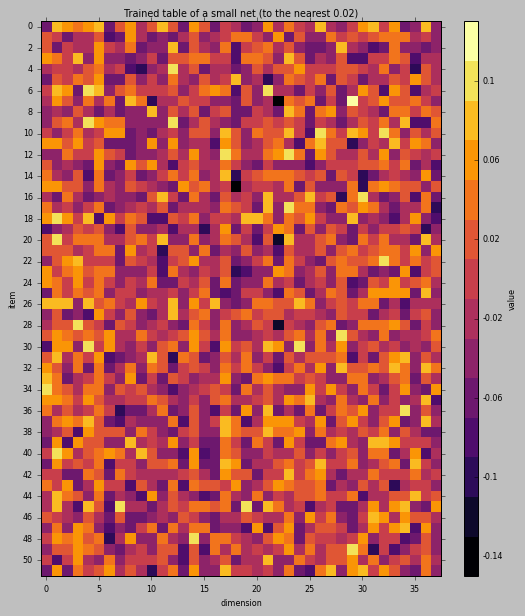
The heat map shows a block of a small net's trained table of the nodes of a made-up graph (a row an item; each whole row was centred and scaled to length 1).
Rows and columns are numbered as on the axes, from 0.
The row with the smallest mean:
19
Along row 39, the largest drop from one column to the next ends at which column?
2
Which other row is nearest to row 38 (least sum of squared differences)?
12
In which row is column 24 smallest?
11
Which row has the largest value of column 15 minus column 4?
27
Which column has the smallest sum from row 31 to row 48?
6
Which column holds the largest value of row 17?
23
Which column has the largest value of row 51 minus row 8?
32
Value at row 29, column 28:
0.1
